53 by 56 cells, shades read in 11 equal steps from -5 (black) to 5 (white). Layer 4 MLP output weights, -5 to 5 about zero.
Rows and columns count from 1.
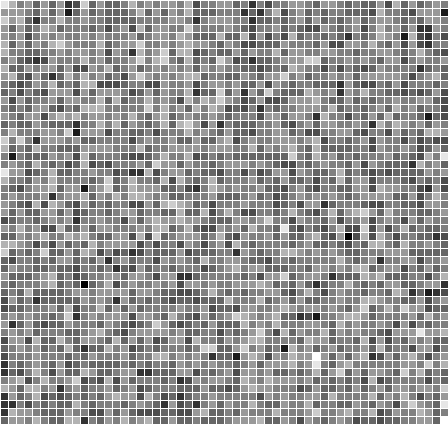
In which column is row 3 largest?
1
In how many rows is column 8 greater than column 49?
18
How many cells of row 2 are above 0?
16
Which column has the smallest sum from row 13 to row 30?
47
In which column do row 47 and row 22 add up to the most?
43
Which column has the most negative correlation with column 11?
14
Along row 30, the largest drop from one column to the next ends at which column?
44
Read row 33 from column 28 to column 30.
0 1 1
